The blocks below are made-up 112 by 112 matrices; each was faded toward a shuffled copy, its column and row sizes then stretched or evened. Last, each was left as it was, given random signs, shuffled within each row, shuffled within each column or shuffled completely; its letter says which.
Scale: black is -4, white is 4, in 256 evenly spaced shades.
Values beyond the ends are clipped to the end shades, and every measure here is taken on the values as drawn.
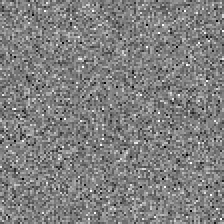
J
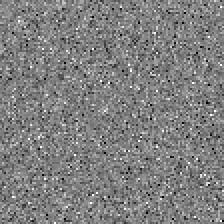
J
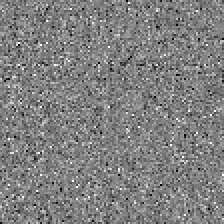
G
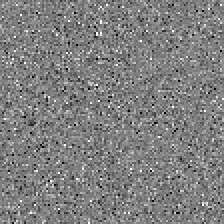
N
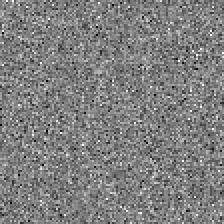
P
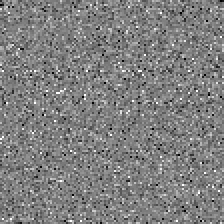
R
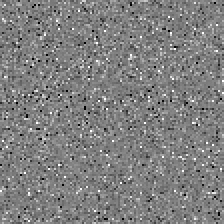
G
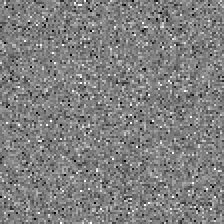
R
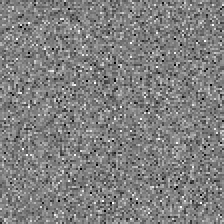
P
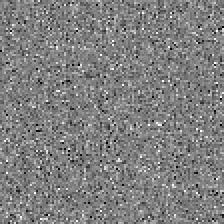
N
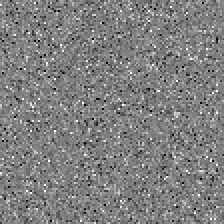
P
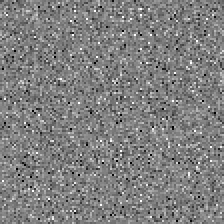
G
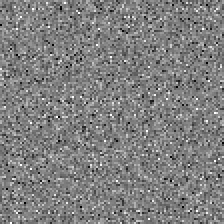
R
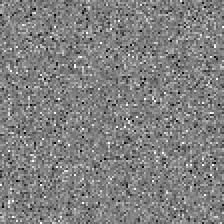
G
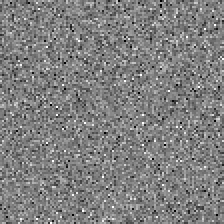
J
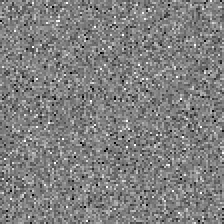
J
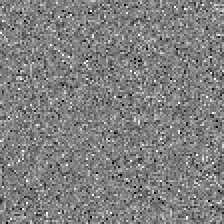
P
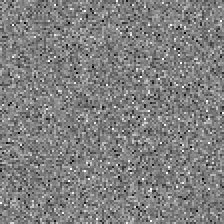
J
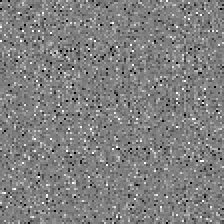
N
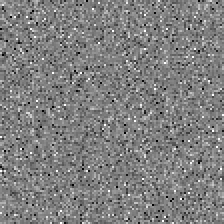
P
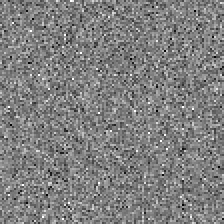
P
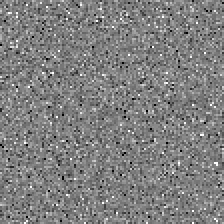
P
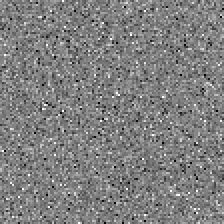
J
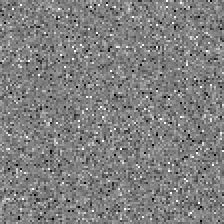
R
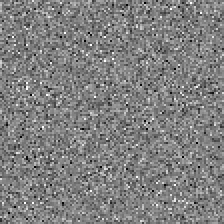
G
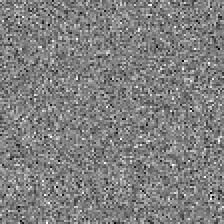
N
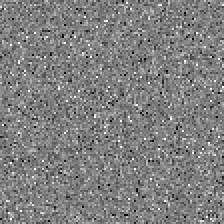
J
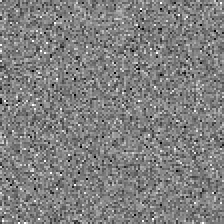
P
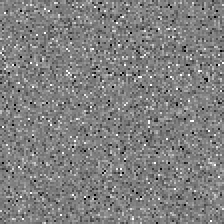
R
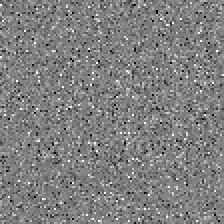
G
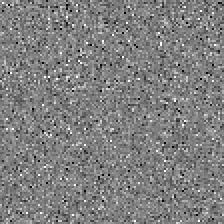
G
